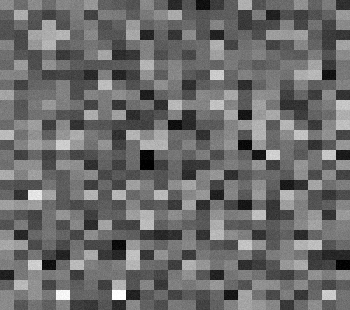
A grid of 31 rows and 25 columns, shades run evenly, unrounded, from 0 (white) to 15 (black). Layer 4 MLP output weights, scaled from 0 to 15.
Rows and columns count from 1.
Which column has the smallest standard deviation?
8
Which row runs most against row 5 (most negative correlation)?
16
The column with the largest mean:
9
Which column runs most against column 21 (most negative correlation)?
13
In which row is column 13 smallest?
11
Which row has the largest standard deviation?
30
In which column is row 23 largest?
7
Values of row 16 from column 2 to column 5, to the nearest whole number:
11 9 11 9
